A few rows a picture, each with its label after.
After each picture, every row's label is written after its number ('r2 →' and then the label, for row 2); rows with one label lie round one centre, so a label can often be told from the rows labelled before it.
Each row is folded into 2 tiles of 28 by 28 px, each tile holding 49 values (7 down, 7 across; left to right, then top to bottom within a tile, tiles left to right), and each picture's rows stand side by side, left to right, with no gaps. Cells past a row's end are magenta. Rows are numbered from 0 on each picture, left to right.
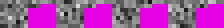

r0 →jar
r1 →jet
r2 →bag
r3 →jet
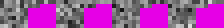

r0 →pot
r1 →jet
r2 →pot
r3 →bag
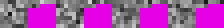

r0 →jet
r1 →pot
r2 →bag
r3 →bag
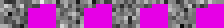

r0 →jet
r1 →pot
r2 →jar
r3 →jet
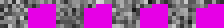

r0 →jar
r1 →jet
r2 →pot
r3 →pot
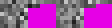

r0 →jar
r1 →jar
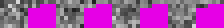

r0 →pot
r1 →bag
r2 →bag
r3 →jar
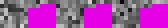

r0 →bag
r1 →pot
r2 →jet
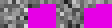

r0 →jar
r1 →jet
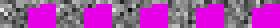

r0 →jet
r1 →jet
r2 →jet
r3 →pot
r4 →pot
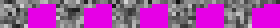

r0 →jet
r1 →bag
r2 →bag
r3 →jet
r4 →pot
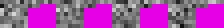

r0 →pot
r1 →jet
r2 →jet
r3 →jet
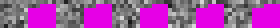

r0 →jar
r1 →jet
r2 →jar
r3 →pot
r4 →pot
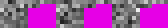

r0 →jet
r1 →jet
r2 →jar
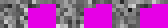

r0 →jar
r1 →pot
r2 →jet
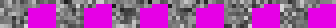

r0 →pot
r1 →jet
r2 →bag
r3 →bag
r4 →jar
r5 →jet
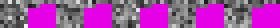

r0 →jar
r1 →bag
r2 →jar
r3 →pot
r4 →bag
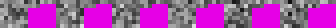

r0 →bag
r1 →pot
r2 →pot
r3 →pot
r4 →jet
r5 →jet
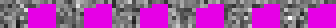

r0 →jar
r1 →jet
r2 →pot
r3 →bag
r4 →jar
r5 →jar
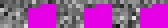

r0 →pot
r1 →jar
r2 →jar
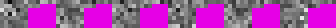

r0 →jet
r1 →bag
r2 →jet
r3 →pot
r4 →bag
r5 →jar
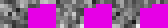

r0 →jet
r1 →pot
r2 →pot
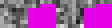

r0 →bag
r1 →pot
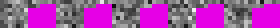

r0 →jar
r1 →jet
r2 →bag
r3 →jar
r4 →bag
